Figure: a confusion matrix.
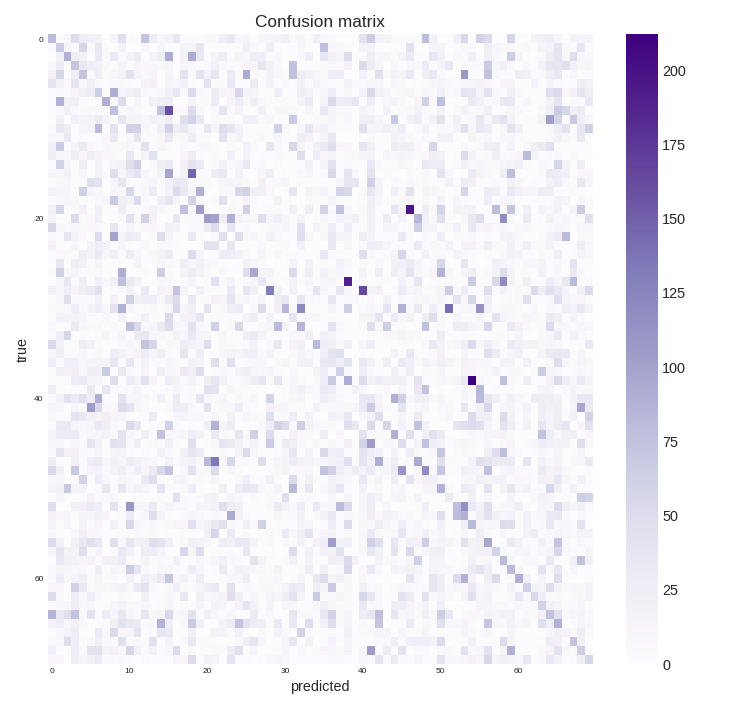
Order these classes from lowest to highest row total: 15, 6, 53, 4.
53, 15, 6, 4
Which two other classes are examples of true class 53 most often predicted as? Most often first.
23, 52
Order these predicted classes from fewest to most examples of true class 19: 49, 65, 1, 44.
49, 65, 44, 1
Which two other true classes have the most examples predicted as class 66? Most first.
22, 8
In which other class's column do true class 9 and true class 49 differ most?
64
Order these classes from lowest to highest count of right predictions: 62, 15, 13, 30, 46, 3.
46, 13, 62, 3, 30, 15
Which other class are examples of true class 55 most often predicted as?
21
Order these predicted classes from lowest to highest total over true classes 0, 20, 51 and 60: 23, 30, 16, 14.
14, 30, 16, 23
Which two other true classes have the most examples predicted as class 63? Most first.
44, 37
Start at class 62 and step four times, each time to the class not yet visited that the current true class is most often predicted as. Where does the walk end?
35
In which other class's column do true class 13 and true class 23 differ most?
61
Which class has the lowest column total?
39
